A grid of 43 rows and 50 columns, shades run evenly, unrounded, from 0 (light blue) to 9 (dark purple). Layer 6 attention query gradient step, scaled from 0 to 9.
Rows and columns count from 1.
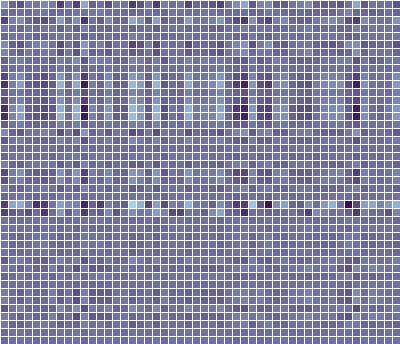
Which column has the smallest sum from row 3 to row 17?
17
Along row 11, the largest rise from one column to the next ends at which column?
11
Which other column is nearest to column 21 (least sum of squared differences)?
33
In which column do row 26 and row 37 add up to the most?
44
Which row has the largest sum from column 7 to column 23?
1
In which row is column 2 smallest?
26
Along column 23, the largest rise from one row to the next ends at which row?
27
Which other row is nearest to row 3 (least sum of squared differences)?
10
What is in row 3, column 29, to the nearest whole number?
5
